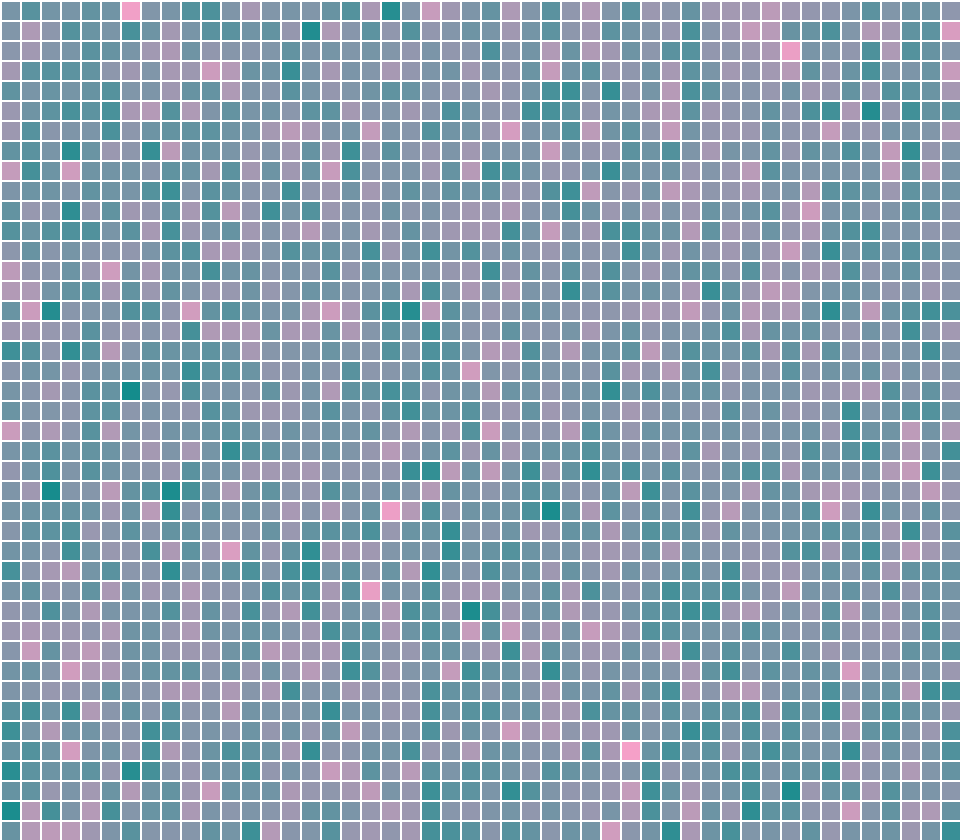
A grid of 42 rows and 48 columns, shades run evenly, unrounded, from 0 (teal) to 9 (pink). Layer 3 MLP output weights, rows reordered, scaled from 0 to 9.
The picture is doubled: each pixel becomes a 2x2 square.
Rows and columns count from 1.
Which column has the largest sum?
30
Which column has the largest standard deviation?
4
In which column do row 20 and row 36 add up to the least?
7
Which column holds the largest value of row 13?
40
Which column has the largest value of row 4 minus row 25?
9
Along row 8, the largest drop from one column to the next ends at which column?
46
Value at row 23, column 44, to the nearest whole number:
2
